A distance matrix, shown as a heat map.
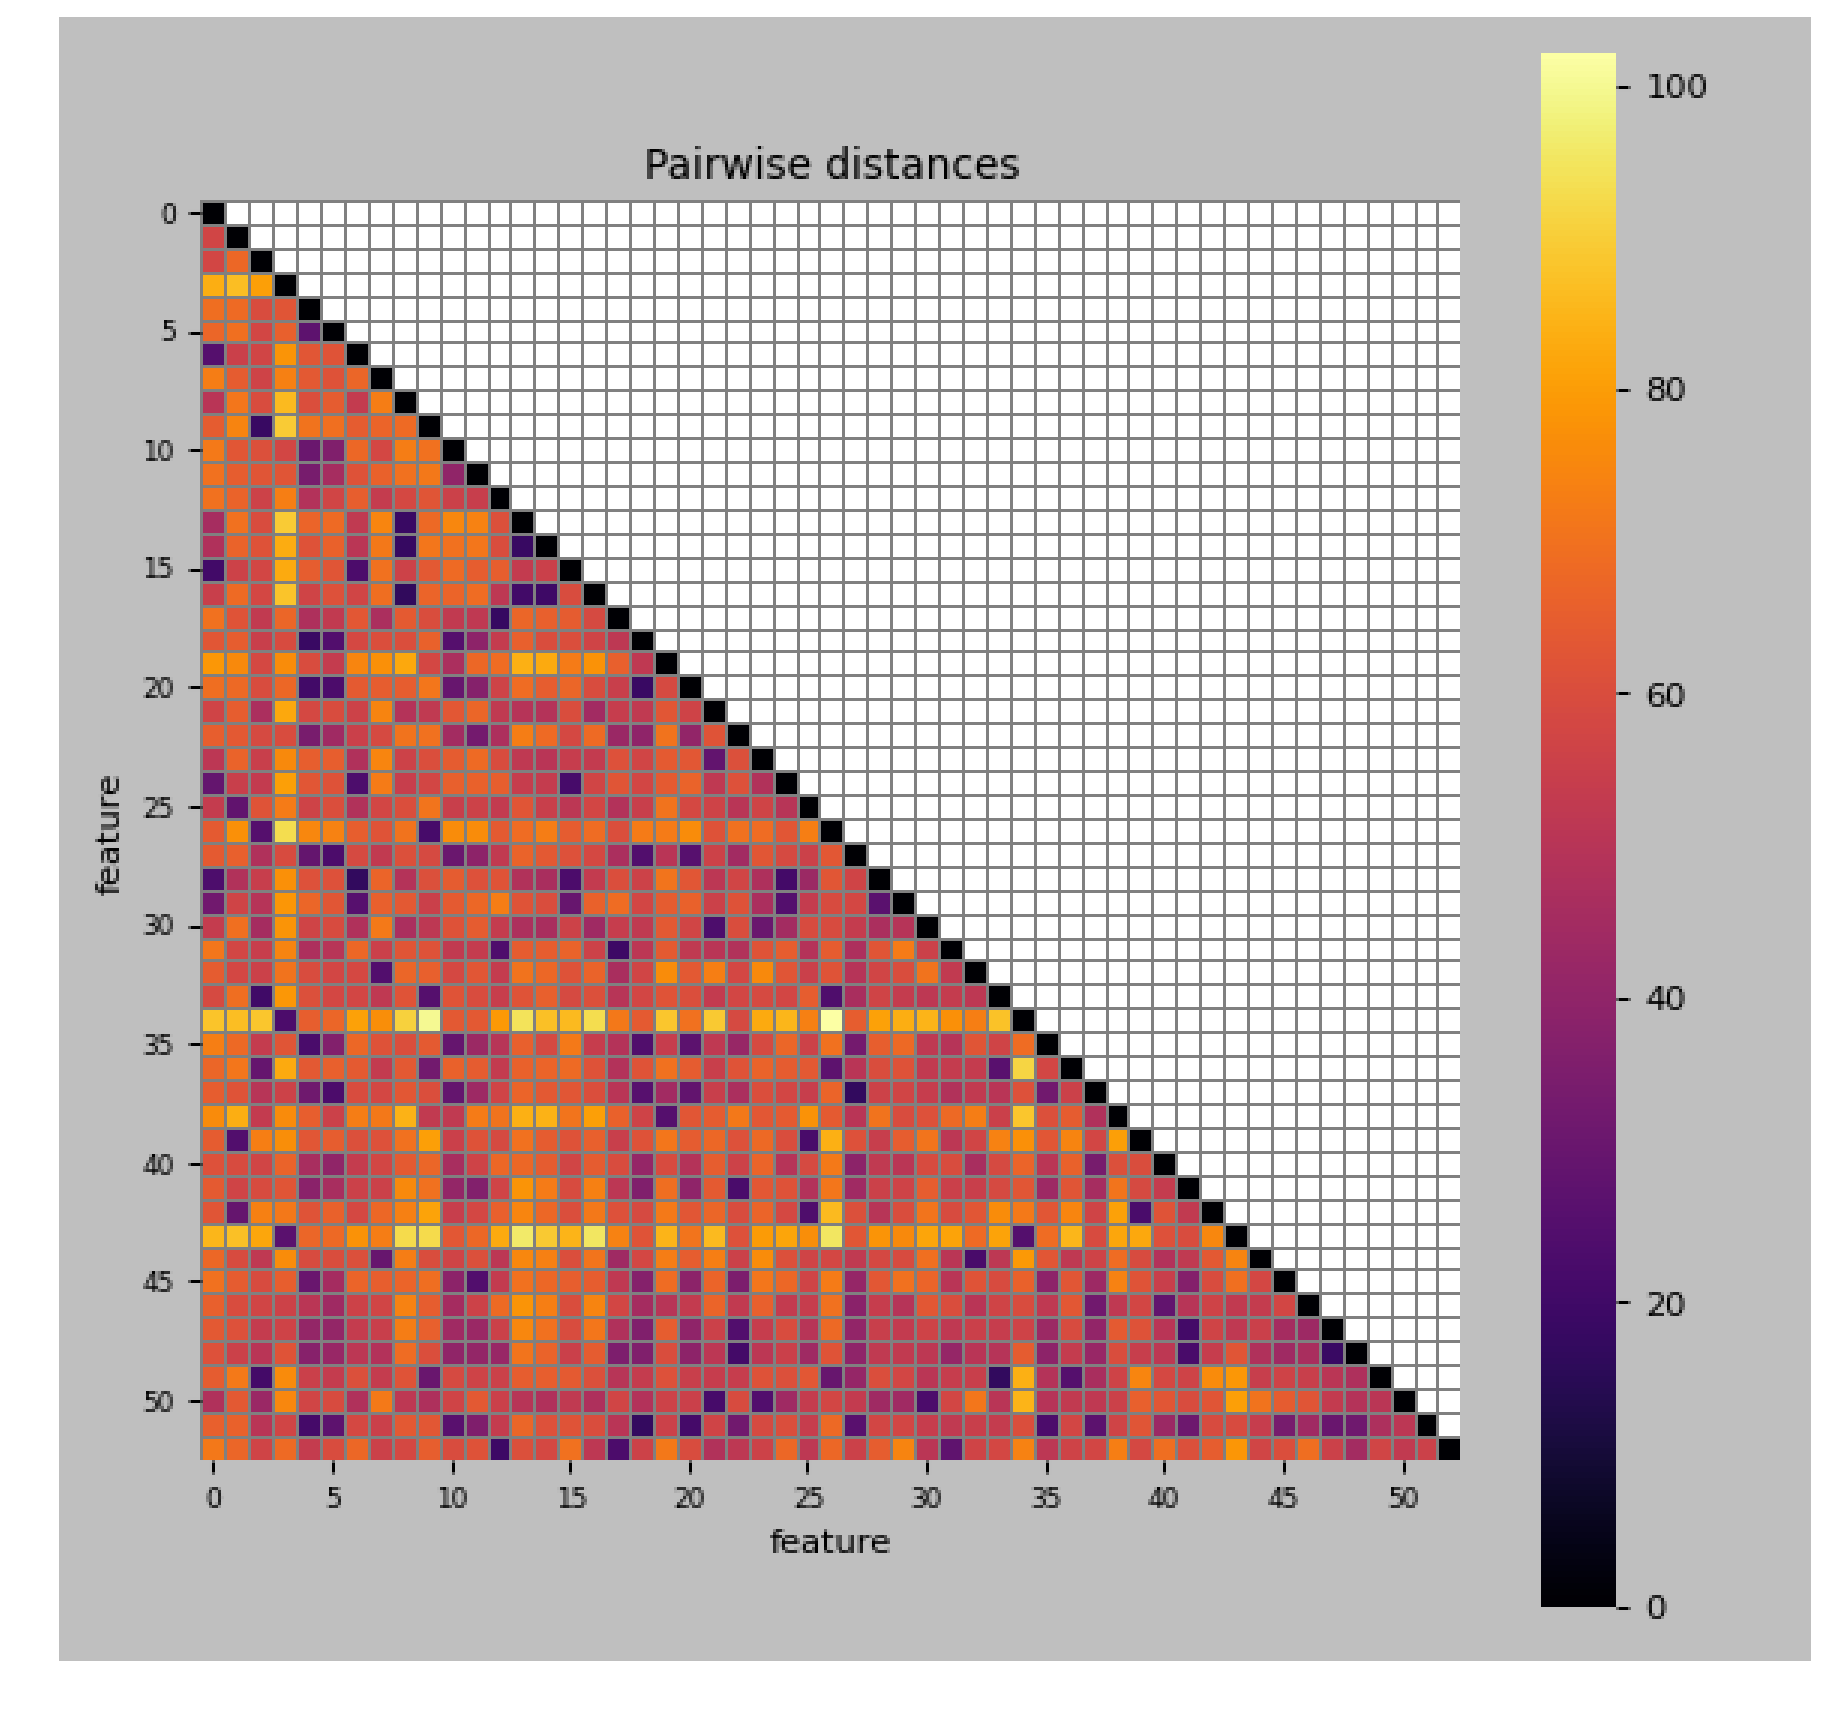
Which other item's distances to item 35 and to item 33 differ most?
26
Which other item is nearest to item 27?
37
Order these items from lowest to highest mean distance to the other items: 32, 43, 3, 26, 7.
32, 7, 26, 3, 43
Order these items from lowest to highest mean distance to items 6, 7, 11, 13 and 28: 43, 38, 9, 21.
21, 9, 38, 43
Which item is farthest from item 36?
34
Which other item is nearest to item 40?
46
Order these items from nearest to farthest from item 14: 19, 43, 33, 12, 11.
12, 33, 11, 19, 43
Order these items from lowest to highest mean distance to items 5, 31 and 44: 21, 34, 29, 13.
21, 29, 13, 34
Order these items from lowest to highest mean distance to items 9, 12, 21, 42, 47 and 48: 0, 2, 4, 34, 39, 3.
2, 4, 39, 0, 3, 34
